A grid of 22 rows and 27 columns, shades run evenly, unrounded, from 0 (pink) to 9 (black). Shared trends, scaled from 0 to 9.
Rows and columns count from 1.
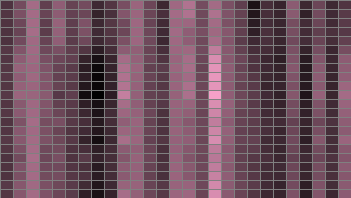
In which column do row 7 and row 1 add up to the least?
17
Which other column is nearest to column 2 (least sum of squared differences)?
25
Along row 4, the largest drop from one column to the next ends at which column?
14
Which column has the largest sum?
8
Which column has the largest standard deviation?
7
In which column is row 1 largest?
20
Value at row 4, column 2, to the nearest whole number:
5
